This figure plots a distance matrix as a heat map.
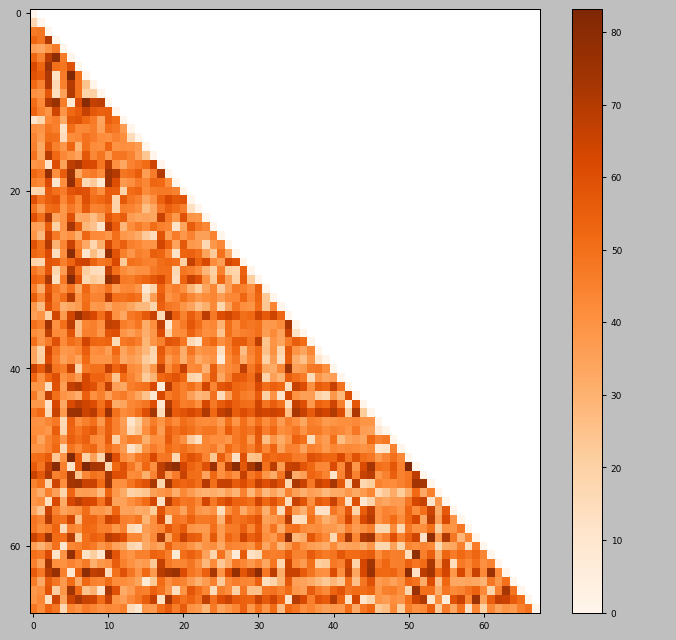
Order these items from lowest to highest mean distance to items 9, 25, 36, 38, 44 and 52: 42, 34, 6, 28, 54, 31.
54, 31, 6, 28, 42, 34
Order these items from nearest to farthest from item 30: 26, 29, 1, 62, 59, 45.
29, 26, 62, 1, 59, 45
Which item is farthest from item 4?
18
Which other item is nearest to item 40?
52
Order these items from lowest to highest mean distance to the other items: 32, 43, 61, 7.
43, 61, 32, 7
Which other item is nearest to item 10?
5
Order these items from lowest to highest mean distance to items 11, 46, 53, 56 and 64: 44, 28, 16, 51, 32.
44, 16, 32, 28, 51
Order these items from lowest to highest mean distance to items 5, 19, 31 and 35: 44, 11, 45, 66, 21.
21, 11, 44, 66, 45
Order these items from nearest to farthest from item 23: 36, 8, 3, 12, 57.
8, 3, 36, 57, 12
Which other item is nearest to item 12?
0
